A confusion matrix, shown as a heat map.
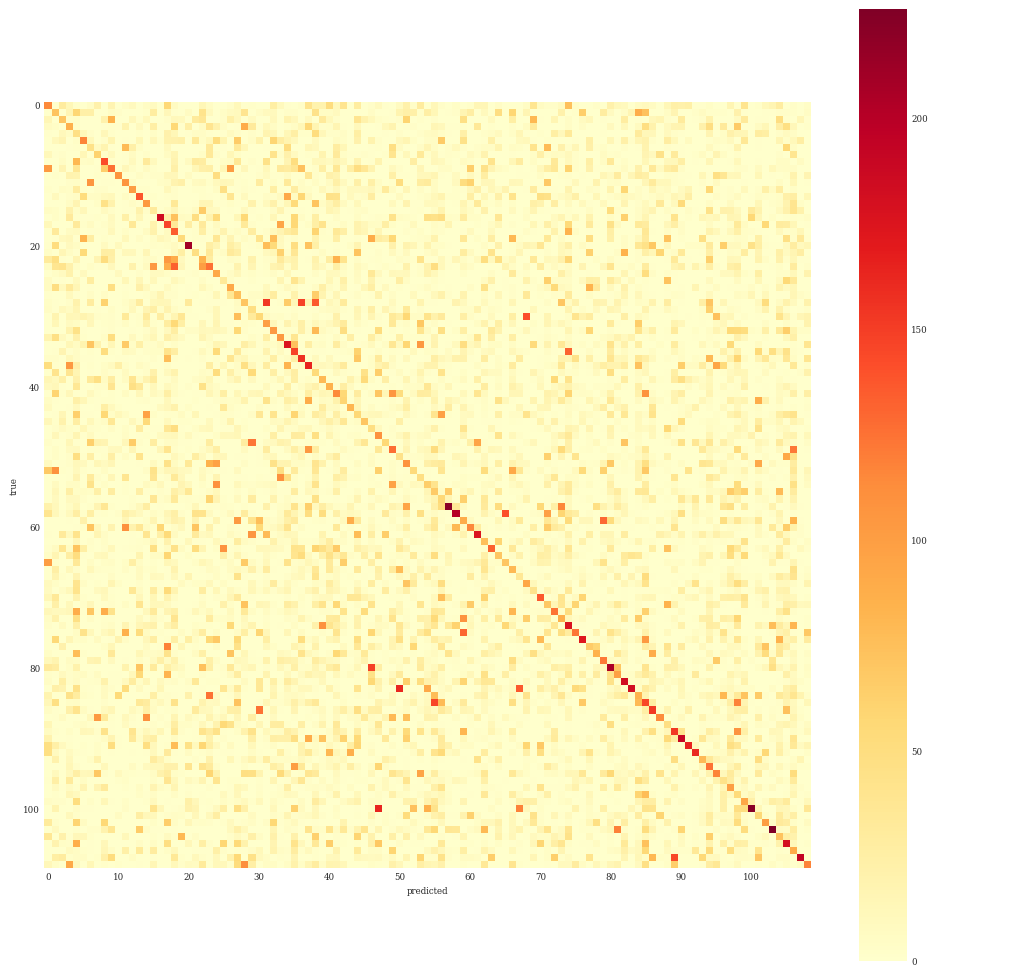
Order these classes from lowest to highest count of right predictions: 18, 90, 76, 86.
18, 86, 76, 90
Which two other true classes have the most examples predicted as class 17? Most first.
77, 22
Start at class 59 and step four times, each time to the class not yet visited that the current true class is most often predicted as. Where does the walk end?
33
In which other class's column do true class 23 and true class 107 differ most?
89
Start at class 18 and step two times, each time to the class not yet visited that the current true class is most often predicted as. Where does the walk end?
39
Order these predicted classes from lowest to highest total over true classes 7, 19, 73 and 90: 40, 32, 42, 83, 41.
83, 40, 42, 41, 32
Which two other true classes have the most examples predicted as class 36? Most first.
28, 9
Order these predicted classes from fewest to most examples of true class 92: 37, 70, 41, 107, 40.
107, 41, 37, 70, 40
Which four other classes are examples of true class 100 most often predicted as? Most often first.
47, 67, 54, 52
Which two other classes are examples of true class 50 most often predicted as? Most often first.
105, 71
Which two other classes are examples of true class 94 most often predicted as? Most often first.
35, 47
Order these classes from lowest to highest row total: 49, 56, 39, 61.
56, 39, 49, 61
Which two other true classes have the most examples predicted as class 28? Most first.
108, 3
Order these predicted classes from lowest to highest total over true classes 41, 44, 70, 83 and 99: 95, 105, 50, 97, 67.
95, 97, 105, 67, 50
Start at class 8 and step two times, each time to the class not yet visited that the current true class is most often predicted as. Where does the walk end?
38
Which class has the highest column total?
85
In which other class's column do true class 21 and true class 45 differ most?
82
